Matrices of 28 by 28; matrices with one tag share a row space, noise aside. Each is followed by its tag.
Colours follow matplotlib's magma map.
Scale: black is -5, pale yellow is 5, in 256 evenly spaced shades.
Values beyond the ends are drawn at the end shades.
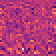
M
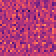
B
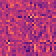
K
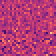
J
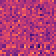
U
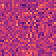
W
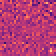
J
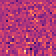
K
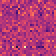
U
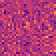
J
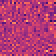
J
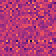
W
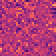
M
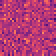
J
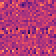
W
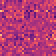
M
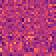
M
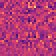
W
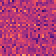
B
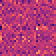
B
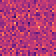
B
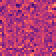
M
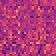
U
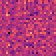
K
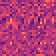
U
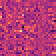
M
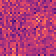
B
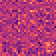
U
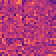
M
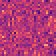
J
